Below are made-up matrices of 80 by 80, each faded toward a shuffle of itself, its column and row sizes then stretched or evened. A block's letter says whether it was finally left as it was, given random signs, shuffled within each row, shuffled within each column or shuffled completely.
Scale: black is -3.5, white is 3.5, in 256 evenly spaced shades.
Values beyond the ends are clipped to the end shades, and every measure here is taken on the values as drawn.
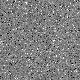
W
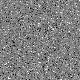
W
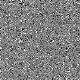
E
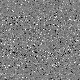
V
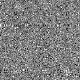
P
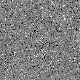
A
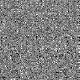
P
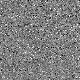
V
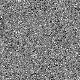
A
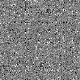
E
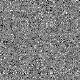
P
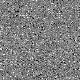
V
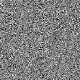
P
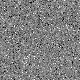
W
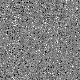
A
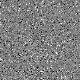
E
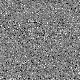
V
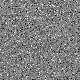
W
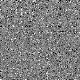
E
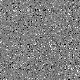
P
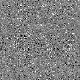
P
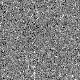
A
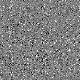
P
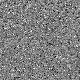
W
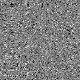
P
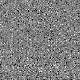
P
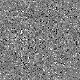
P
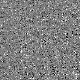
E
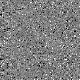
P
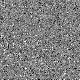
V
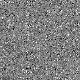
E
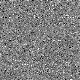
V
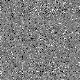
E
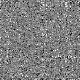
P
